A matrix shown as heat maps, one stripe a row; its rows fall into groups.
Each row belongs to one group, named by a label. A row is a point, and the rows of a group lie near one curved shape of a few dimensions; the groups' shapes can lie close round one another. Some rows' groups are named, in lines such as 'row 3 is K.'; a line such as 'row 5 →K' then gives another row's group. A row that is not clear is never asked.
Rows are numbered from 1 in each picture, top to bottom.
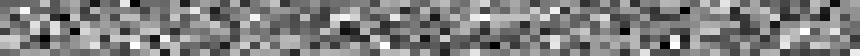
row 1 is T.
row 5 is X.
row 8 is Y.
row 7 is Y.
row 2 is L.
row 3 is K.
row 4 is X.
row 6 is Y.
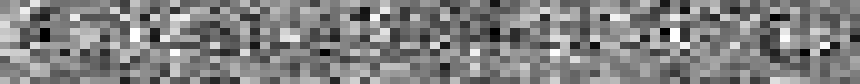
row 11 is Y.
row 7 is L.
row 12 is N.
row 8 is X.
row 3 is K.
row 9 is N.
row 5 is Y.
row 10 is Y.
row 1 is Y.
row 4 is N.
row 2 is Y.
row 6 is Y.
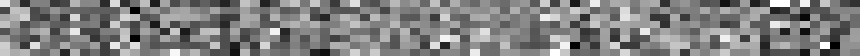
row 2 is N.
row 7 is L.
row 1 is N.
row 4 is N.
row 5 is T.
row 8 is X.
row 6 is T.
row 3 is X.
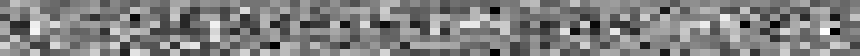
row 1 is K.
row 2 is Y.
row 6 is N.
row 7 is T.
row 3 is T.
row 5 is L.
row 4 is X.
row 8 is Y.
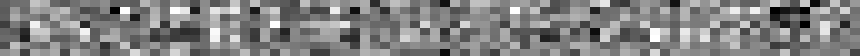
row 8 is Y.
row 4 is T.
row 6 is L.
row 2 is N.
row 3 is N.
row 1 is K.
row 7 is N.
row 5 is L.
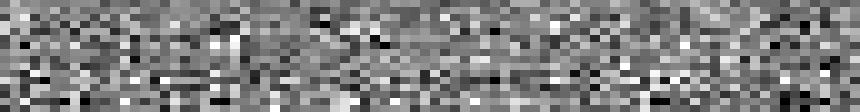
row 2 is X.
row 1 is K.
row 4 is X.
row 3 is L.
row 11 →L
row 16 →T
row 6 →L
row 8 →K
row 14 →T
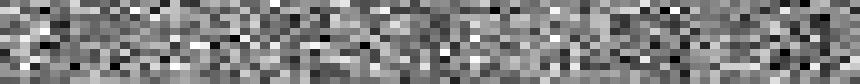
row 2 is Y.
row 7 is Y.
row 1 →T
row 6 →X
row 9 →Y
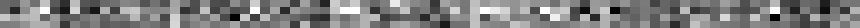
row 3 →X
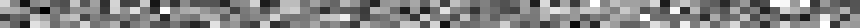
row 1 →N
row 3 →T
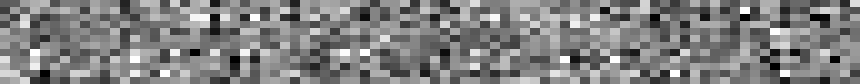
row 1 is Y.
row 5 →N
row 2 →T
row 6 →Y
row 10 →X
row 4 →L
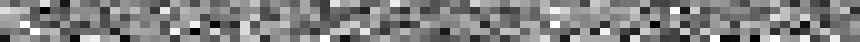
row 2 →Y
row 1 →K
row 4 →L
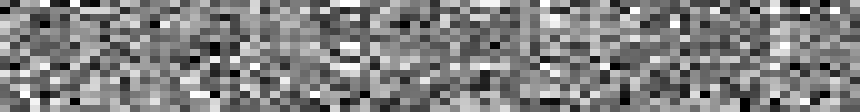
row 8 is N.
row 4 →Y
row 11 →L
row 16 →X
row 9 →L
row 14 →Y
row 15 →X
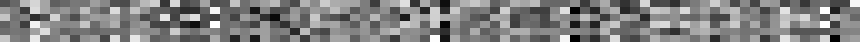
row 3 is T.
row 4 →L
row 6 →L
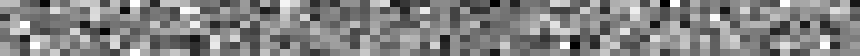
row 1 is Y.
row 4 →L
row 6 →L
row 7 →L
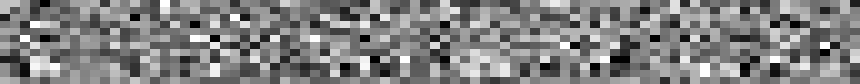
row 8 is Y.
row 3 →L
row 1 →Y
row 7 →L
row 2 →T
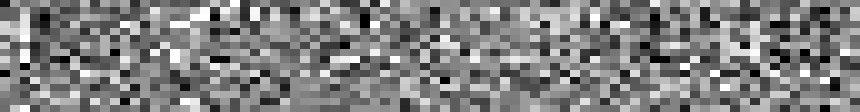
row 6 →L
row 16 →L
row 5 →L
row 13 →T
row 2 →Y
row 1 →L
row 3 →Y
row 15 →T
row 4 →K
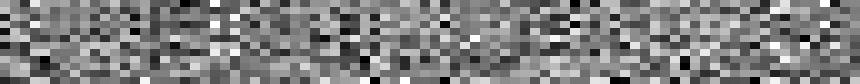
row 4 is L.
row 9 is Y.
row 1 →L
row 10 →Y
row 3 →L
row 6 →X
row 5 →L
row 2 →N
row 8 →L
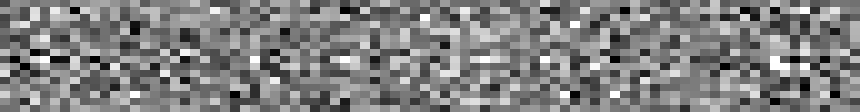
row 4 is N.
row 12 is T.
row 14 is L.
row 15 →X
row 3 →T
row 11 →T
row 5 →T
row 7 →K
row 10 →N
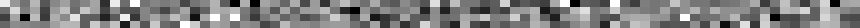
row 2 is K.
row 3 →N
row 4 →T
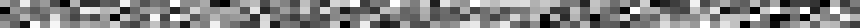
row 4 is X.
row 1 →K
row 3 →N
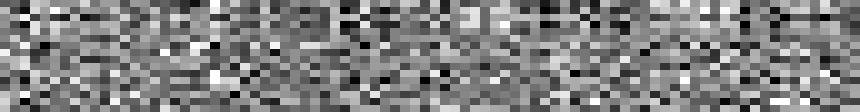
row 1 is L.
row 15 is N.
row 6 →N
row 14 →L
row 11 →L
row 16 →T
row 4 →X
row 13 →K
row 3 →K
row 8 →T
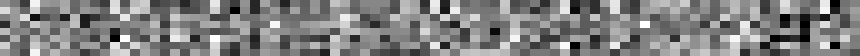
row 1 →L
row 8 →X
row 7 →L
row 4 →T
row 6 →N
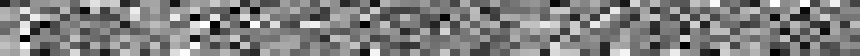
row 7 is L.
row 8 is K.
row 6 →N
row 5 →L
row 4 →Y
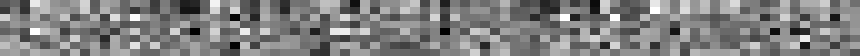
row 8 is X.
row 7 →L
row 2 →L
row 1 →L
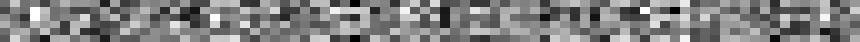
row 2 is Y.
